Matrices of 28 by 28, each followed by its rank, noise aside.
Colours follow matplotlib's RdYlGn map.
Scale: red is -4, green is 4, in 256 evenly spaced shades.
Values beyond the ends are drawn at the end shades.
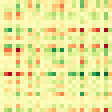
two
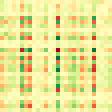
one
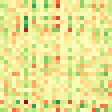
three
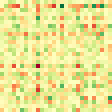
three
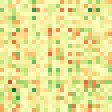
four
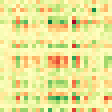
two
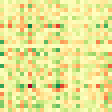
four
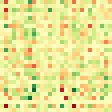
four
